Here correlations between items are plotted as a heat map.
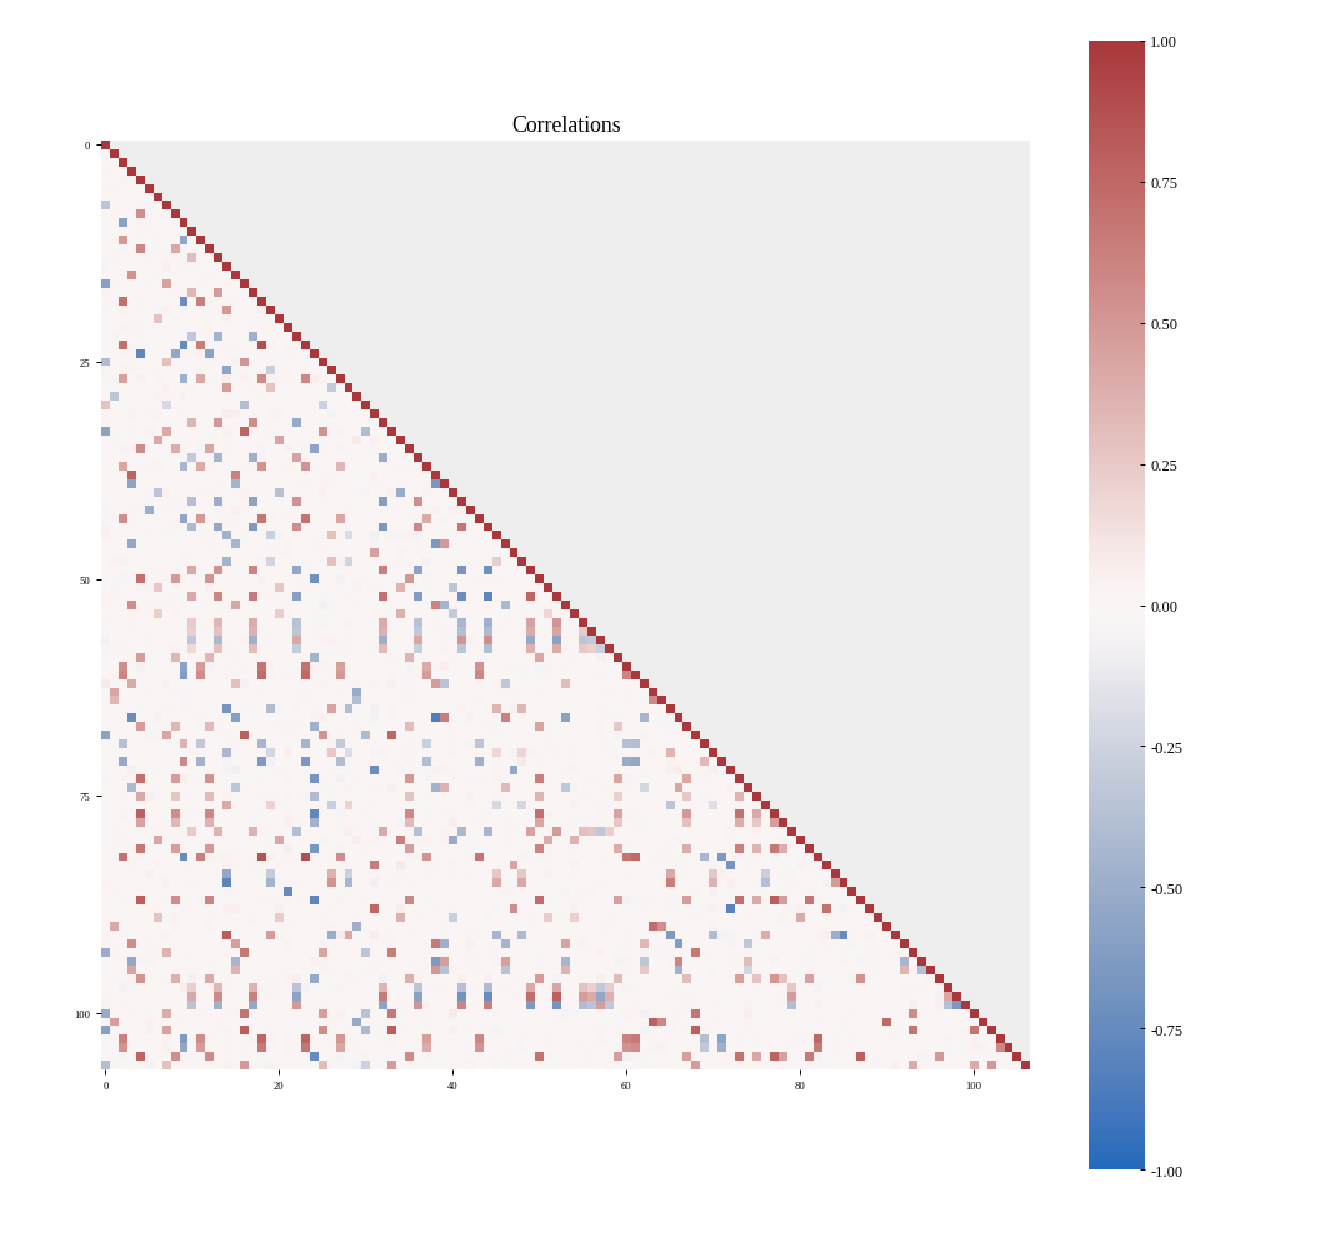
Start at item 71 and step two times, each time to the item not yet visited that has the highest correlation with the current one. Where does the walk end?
69
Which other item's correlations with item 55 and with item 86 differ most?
21
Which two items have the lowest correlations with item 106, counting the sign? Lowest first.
0, 30
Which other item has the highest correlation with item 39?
66
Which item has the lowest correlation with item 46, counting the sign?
38
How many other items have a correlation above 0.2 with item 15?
6
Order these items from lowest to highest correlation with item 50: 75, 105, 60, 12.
60, 75, 12, 105
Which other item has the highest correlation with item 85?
65
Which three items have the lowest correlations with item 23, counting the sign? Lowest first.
9, 71, 69
